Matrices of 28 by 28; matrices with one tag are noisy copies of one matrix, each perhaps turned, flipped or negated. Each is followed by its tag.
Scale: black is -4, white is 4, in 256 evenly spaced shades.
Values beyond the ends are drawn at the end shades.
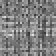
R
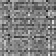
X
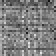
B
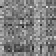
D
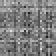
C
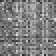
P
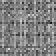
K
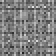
K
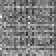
B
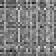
X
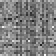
P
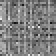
B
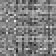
R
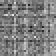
C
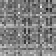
C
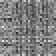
P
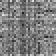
P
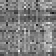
D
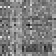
D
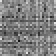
P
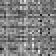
R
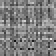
R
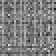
K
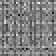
K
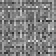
K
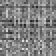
R
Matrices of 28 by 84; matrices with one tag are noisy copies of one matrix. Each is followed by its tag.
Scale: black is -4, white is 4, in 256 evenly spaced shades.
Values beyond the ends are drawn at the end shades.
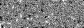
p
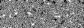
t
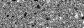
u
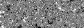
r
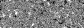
t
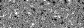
t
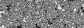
r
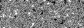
t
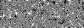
t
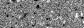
u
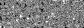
p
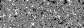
t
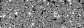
t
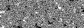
r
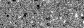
u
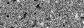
u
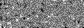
p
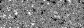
t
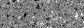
u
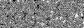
u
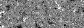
r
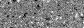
u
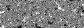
r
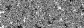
r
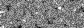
r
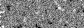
r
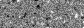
u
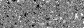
u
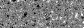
u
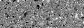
u
